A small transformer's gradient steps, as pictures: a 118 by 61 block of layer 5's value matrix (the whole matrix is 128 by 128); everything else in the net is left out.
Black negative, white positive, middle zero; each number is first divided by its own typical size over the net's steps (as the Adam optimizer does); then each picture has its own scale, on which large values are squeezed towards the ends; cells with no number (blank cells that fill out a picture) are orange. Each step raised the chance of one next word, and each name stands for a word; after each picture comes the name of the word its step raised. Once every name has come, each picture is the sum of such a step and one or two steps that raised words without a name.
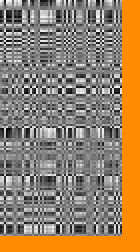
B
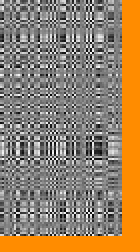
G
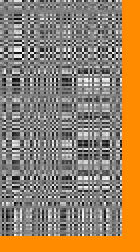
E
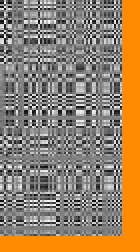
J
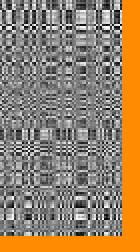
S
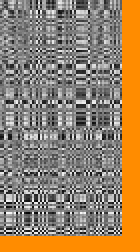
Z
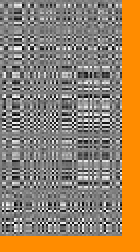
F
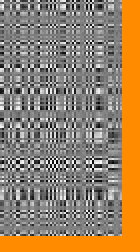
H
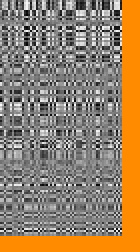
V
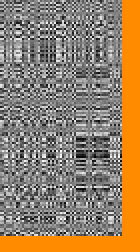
S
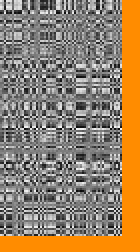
H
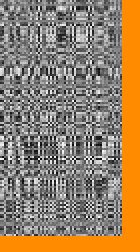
G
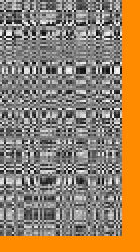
S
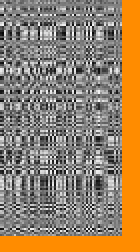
V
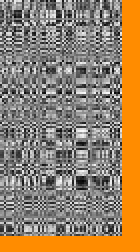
B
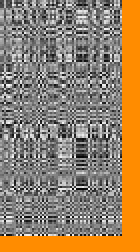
B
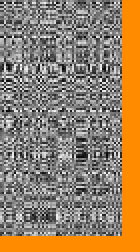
S
